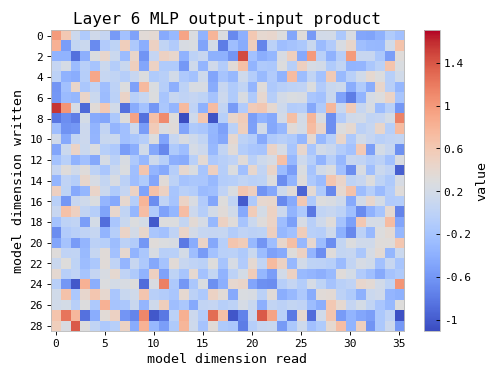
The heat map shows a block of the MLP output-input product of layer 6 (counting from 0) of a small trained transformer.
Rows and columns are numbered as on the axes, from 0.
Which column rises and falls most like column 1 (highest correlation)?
16
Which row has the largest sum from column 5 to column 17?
25
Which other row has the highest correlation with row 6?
19
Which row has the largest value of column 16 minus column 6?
0
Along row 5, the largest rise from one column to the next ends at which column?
9
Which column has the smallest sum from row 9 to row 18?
24
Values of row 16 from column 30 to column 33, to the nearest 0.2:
-0.4 0.2 0.4 0.2
